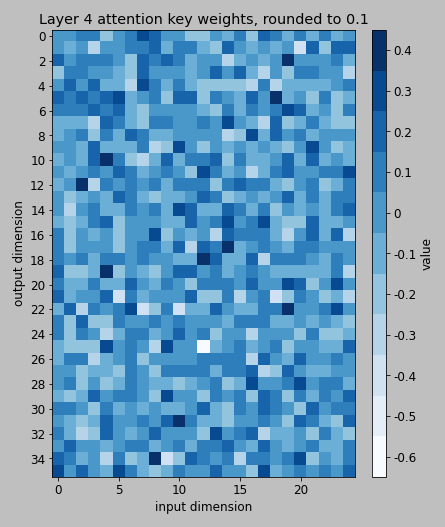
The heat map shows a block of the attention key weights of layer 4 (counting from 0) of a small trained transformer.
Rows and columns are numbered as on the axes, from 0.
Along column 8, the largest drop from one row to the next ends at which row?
35
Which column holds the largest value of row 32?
13
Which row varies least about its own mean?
33
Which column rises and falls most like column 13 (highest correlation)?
22
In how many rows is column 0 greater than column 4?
16
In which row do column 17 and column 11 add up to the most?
15
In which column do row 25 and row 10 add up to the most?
4
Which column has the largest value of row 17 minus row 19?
14
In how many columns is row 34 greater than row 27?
13
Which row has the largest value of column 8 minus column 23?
34
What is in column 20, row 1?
-0.4
